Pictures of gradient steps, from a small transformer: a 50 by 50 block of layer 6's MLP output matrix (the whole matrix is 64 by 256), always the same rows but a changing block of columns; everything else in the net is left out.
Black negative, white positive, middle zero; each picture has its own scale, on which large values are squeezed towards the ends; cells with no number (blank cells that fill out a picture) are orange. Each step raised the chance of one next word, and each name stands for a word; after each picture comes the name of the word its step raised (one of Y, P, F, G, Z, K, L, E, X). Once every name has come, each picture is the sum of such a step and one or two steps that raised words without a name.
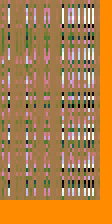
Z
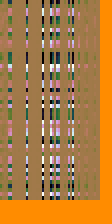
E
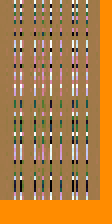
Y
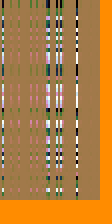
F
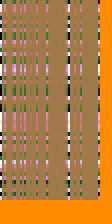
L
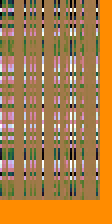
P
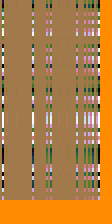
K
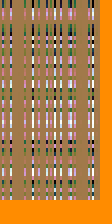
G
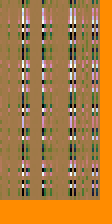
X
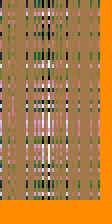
E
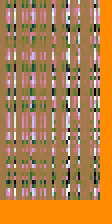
Z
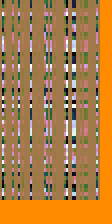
E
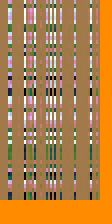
K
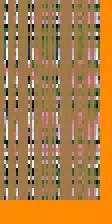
Z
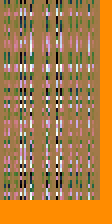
E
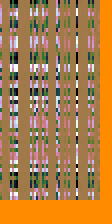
E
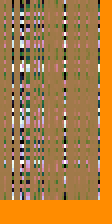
X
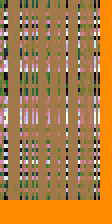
K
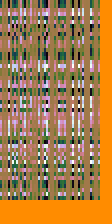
E
